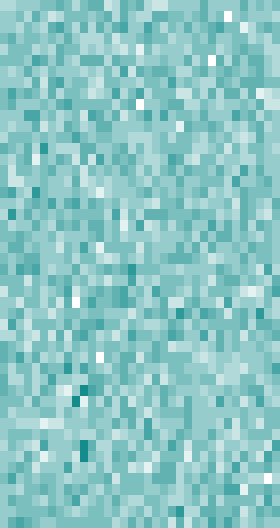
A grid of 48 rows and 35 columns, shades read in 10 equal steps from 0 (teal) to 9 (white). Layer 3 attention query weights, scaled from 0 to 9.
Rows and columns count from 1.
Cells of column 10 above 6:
4
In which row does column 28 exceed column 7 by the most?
35
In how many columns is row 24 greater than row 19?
14
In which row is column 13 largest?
33
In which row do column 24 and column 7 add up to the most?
42
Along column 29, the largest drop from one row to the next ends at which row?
3
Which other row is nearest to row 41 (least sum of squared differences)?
34
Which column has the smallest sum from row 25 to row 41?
12
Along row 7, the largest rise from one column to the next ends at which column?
17
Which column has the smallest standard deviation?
25
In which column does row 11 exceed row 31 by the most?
11
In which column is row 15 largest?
5
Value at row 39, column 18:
6
